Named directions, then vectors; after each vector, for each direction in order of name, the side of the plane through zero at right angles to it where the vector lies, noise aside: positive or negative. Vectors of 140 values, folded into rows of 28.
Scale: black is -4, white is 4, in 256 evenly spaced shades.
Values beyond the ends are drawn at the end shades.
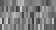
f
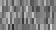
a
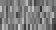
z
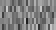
positive, negative, negative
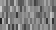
positive, negative, positive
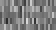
negative, negative, positive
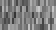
negative, negative, negative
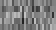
positive, positive, negative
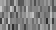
positive, negative, positive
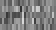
negative, negative, positive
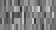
negative, negative, positive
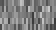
negative, positive, positive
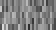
positive, positive, positive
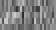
positive, positive, negative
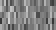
positive, negative, positive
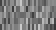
negative, positive, positive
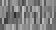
negative, negative, positive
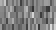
positive, negative, negative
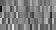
negative, positive, negative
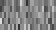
negative, positive, negative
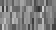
positive, positive, positive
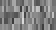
negative, negative, positive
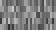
positive, negative, positive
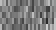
positive, negative, negative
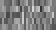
negative, negative, positive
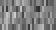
positive, positive, positive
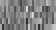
positive, negative, negative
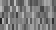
positive, negative, positive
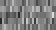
negative, negative, positive
